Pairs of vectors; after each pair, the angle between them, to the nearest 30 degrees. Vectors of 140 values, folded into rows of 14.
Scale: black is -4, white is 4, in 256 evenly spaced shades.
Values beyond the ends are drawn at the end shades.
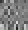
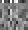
120 degrees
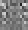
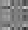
90 degrees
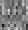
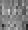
30 degrees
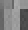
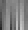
90 degrees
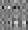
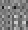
30 degrees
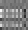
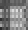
60 degrees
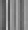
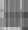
120 degrees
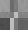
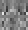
120 degrees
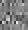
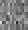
150 degrees
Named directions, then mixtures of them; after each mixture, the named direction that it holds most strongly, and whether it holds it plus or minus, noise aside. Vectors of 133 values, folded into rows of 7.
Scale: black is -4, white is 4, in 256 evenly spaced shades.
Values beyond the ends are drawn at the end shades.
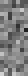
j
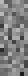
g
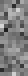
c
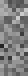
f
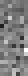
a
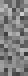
f, plus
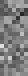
f, minus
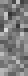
c, minus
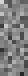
g, plus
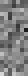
j, plus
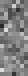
c, minus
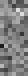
f, plus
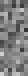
j, plus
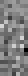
a, minus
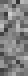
c, plus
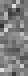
c, minus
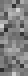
c, plus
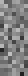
g, plus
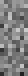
g, plus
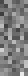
g, minus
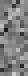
c, plus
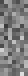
g, minus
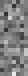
c, plus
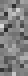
c, plus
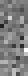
a, plus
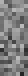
g, plus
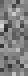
c, plus
